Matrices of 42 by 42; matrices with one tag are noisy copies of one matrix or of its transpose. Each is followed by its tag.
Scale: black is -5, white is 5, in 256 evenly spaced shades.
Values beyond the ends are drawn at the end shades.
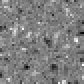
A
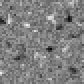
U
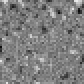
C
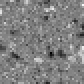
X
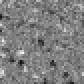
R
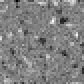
R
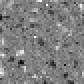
R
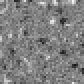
R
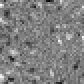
C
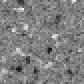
U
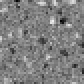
R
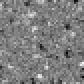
A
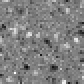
A
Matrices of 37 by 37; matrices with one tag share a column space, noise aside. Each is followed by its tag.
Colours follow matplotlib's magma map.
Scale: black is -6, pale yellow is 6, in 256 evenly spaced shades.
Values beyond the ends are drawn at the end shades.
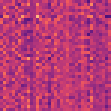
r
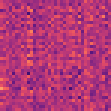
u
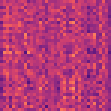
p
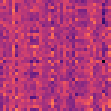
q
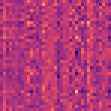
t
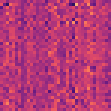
t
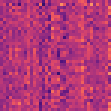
t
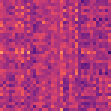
p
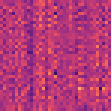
u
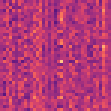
q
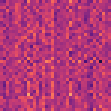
q
